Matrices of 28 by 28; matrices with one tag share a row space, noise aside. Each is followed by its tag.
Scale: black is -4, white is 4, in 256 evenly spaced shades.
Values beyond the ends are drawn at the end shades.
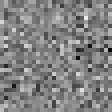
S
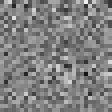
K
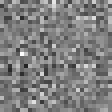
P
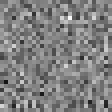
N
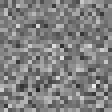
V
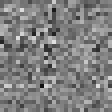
P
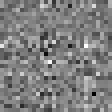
P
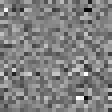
S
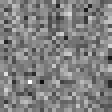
K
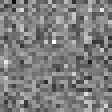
S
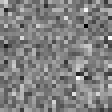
S
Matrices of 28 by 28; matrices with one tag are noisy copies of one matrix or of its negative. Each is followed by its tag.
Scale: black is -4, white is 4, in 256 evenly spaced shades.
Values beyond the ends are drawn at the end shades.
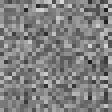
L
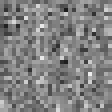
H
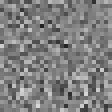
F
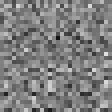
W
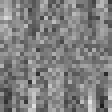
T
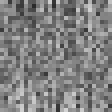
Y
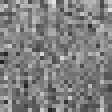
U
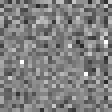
L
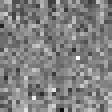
U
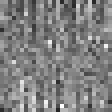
Y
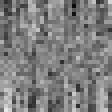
T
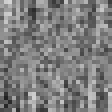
T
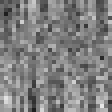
T
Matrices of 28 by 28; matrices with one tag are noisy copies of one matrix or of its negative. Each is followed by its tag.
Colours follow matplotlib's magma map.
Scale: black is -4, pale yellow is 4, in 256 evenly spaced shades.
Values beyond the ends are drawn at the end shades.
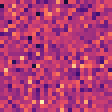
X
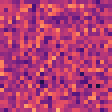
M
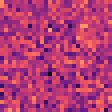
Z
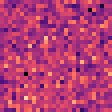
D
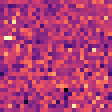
M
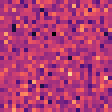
X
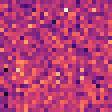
D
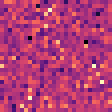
X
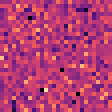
X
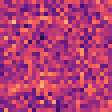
M
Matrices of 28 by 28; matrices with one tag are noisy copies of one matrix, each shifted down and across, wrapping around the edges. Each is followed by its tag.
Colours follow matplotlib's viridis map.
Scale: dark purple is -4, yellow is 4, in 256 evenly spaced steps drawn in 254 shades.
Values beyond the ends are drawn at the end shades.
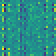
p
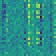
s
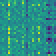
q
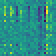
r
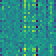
s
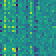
s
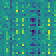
q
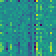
r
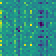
q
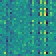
p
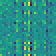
p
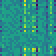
s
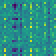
q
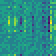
r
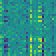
s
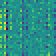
p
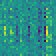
r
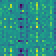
q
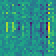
r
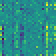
s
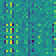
p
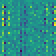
p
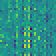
p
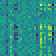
s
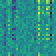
s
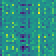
q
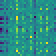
q
